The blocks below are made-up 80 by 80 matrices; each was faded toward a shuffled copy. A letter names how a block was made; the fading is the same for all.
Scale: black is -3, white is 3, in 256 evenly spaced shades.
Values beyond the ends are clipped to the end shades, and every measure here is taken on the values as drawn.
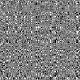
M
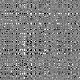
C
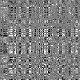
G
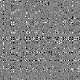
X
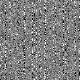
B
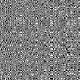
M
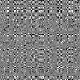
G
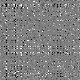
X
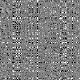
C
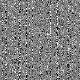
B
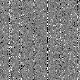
B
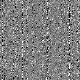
B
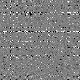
X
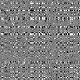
G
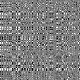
G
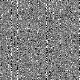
B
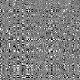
C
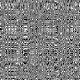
M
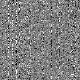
B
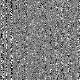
B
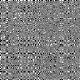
C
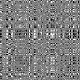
G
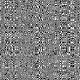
M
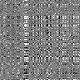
G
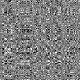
M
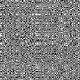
M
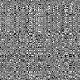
M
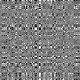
G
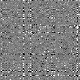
C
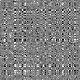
G
